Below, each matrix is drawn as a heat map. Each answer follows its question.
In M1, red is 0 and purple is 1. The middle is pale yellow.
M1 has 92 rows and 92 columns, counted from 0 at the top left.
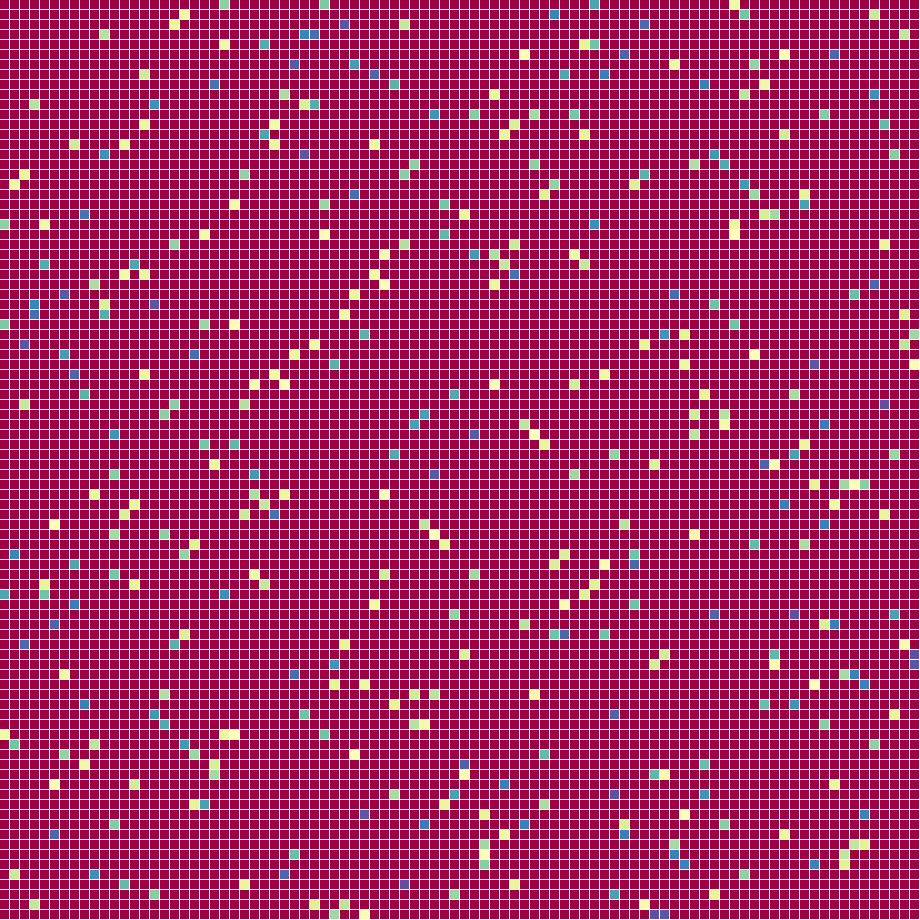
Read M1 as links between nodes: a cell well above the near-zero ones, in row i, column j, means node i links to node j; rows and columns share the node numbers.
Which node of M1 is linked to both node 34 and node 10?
node 31
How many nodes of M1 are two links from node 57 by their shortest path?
5
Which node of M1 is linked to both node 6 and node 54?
node 75
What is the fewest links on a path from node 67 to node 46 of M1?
7
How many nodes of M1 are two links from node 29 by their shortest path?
4
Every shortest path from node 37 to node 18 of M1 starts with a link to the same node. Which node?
node 60
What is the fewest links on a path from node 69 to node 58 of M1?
7
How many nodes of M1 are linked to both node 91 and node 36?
1
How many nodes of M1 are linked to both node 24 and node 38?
0
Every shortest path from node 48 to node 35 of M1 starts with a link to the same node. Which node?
node 85
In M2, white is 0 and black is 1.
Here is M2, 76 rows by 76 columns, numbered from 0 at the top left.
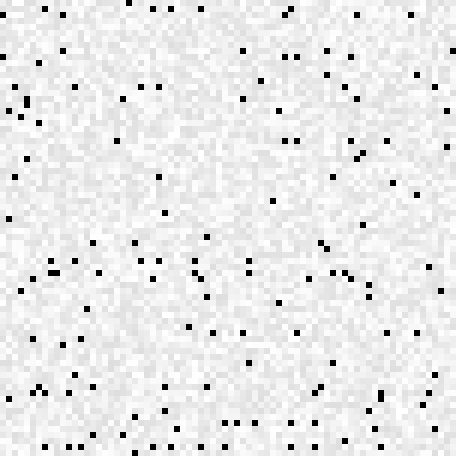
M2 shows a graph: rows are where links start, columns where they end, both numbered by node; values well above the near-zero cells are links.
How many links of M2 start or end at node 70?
6
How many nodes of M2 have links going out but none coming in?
10
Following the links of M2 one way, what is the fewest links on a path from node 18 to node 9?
4
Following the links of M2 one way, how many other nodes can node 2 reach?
9
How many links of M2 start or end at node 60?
4
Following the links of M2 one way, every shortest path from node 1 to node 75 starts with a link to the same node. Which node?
node 33
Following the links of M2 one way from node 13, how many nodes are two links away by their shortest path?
6
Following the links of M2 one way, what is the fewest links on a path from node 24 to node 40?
5
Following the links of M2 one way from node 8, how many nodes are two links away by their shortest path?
5
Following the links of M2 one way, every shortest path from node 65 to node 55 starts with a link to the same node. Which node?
node 71
